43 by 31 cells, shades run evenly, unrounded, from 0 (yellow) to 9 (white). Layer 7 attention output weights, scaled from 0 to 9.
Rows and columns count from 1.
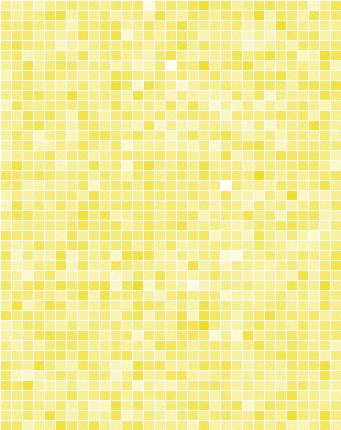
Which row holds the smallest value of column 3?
39
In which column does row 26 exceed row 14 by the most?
21
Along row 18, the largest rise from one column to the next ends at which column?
25
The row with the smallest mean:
18
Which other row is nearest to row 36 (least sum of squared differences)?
23
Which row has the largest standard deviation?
29
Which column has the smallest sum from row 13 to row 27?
14
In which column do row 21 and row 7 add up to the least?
19
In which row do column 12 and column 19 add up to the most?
4
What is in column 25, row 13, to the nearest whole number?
7
